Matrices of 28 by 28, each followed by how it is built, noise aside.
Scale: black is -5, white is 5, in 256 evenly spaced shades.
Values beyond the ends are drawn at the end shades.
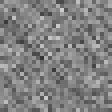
Toeplitz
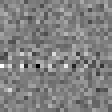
uneven rows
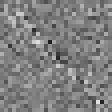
banded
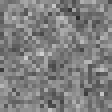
smooth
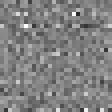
uneven rows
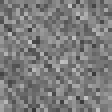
Toeplitz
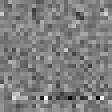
uneven rows
